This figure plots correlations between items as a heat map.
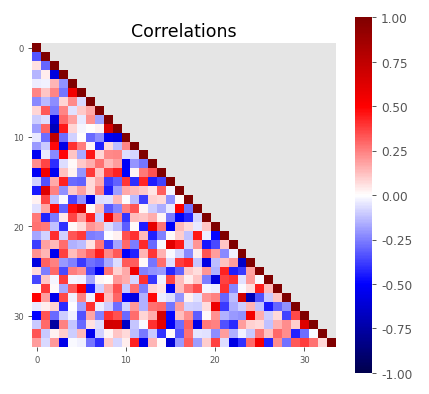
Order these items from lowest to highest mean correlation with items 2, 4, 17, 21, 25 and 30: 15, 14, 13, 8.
15, 13, 14, 8
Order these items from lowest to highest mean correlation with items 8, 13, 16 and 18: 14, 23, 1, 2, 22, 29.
2, 22, 29, 23, 14, 1
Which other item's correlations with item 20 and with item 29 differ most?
28
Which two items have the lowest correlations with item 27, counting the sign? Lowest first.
15, 6
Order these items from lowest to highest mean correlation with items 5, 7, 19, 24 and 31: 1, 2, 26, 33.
2, 26, 33, 1
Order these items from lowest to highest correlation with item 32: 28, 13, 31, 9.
13, 31, 9, 28
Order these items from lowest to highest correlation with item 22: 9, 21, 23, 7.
9, 23, 21, 7
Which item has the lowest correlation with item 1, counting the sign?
19
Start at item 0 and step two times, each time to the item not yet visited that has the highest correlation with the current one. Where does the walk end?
23
